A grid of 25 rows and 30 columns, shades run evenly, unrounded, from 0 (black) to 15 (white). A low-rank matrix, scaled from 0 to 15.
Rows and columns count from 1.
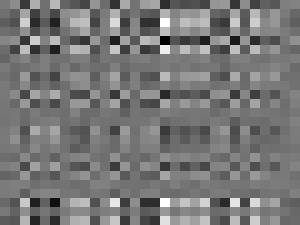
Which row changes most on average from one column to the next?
23
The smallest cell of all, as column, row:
17, 5
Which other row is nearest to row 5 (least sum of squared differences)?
1
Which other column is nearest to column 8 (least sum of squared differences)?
19
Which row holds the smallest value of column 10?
3
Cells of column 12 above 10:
5
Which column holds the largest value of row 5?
4
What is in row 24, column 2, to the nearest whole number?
6
